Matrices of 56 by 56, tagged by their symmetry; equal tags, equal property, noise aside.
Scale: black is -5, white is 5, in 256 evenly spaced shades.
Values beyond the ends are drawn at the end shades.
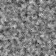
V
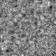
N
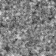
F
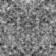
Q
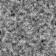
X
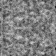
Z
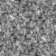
X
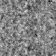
Z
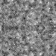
Z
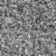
V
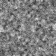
X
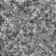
V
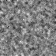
V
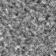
V
